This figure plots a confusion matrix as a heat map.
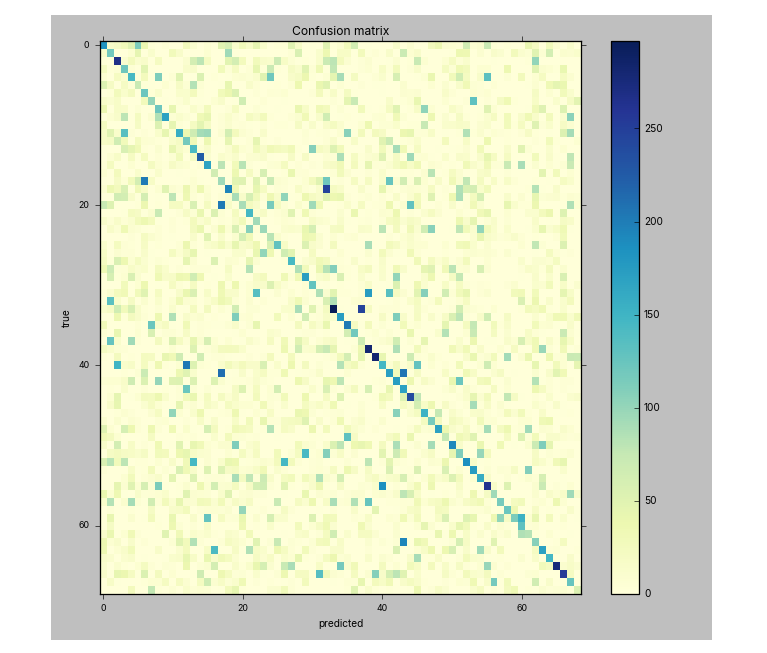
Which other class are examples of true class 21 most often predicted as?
8
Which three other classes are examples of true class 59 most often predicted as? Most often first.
60, 15, 57
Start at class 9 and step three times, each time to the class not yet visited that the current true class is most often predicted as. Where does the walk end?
43
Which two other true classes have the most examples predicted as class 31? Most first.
66, 54
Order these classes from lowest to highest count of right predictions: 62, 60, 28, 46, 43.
28, 62, 60, 46, 43
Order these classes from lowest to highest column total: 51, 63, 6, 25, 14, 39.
39, 25, 63, 14, 6, 51
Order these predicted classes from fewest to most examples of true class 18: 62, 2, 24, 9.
24, 2, 9, 62
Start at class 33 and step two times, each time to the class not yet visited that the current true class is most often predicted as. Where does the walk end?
1
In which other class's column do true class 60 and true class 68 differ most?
7
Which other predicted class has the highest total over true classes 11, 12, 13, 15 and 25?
3
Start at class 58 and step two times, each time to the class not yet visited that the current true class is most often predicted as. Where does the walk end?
17
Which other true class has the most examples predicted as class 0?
20
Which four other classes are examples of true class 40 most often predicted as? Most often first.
12, 2, 45, 34
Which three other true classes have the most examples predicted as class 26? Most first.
52, 19, 65
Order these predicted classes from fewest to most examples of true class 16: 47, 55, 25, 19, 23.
25, 55, 19, 23, 47
